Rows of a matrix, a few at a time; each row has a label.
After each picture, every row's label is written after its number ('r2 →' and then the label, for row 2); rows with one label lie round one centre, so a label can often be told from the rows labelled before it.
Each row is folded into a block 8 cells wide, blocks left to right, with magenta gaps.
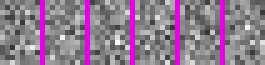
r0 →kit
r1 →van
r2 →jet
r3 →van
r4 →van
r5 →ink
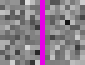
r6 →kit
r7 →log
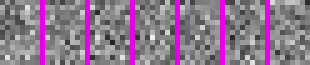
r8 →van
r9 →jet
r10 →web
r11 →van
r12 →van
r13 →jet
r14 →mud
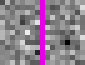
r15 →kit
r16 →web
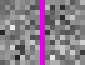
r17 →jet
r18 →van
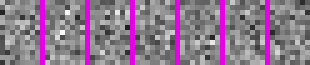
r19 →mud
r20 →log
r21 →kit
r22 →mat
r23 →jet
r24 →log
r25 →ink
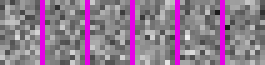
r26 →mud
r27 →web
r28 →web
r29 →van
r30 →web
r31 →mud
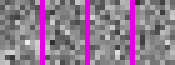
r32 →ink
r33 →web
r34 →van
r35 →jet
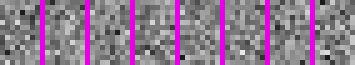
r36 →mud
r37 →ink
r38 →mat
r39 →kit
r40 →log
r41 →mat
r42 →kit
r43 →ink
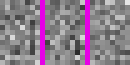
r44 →log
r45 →log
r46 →mat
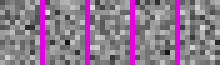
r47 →log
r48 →mat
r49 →web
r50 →log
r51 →mat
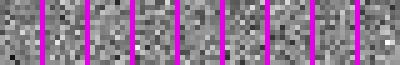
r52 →ink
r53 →van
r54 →web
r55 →web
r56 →mud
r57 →log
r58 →mat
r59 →kit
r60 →ink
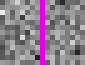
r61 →mat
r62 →log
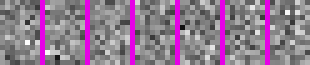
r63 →ink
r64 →ink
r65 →log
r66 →web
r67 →mud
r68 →van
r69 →kit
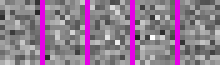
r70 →mud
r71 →log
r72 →van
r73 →van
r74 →log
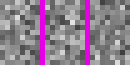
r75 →mat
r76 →van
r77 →log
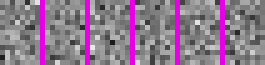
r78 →log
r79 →kit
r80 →web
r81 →jet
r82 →kit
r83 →mud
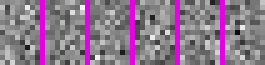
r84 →van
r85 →kit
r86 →log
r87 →van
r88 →ink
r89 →web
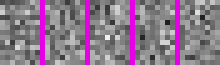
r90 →kit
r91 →jet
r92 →van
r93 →jet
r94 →mat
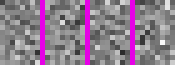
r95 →kit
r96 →log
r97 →mat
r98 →jet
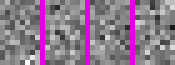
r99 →log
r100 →web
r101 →van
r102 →kit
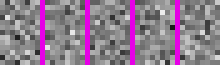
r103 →web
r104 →jet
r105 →mat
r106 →kit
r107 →web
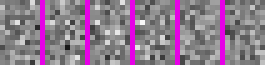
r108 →kit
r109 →mat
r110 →jet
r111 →jet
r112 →web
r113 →jet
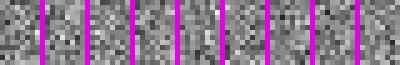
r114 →log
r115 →van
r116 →log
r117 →jet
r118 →jet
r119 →log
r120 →kit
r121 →mat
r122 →log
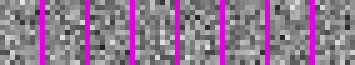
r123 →mud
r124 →van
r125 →kit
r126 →jet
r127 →log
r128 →kit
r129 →van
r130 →mud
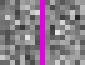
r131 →jet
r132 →kit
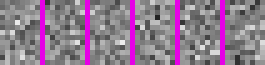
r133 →log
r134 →jet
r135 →jet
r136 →mat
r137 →ink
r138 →ink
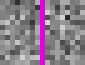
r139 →log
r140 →mat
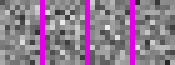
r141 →kit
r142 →mat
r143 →web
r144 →kit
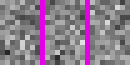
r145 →mud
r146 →ink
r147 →log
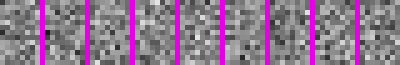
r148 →jet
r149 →mat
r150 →mud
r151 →mat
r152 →van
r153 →jet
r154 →jet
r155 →ink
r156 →log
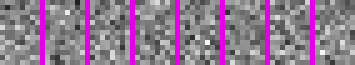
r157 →web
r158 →ink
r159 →log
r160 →mat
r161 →van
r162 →mud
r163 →web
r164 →ink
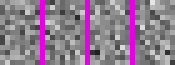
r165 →mud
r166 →jet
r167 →mud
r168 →mat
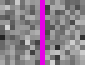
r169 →mat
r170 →ink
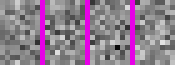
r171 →mat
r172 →mud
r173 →jet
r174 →jet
